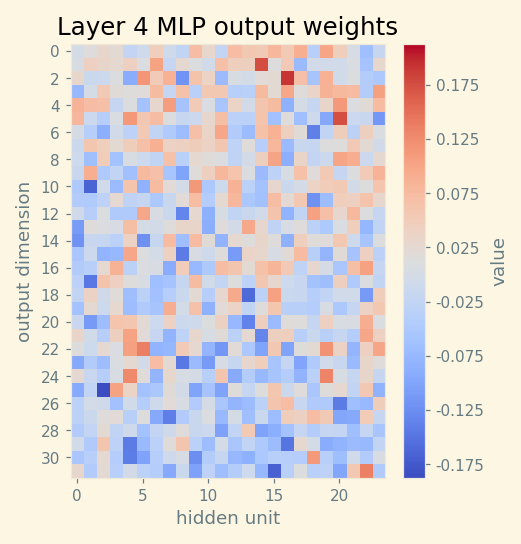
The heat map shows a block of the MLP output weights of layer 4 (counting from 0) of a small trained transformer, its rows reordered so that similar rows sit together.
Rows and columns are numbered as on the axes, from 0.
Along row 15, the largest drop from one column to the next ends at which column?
8
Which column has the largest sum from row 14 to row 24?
4
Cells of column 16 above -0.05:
24
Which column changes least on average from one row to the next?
10
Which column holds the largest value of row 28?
13
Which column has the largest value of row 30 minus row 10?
1
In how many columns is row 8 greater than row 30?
19
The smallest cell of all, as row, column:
25, 2
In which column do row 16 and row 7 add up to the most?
15
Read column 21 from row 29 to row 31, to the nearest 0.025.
-0.075 0 0.05
